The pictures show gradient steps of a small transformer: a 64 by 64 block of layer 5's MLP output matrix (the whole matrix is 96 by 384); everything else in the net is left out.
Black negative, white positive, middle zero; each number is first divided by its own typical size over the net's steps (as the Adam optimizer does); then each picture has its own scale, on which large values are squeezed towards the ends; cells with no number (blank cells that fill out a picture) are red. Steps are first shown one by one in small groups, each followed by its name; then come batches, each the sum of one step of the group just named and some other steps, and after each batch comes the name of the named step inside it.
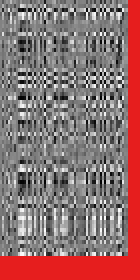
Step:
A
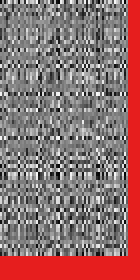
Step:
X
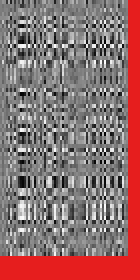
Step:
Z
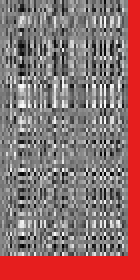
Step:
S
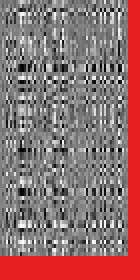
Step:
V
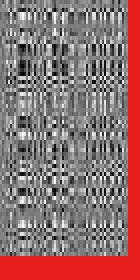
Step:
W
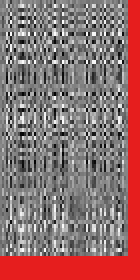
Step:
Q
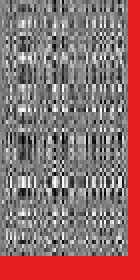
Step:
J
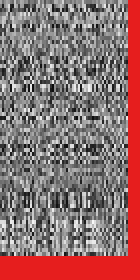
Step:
V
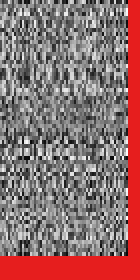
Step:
J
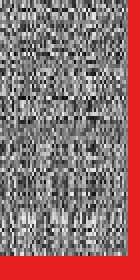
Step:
A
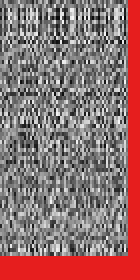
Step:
Q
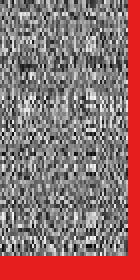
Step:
V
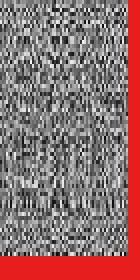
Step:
J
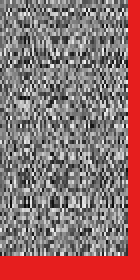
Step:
A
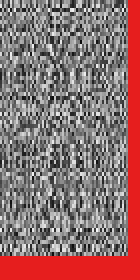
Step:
W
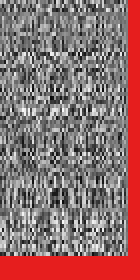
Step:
J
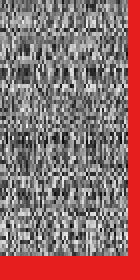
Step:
J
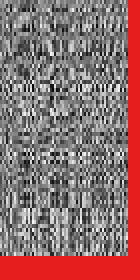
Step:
S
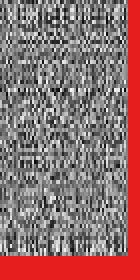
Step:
Q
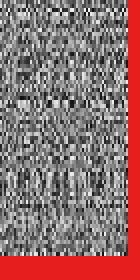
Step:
A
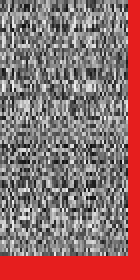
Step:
Z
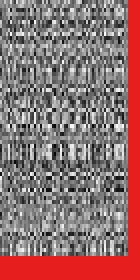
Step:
Q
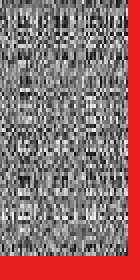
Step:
Z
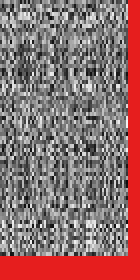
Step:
W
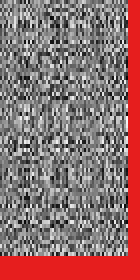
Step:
X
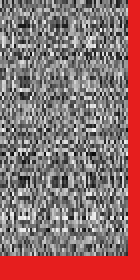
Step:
Z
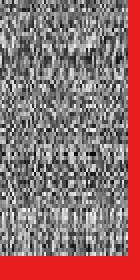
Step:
A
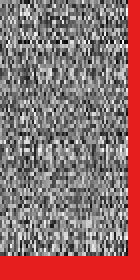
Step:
Q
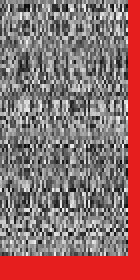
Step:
V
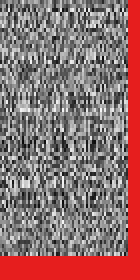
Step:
J
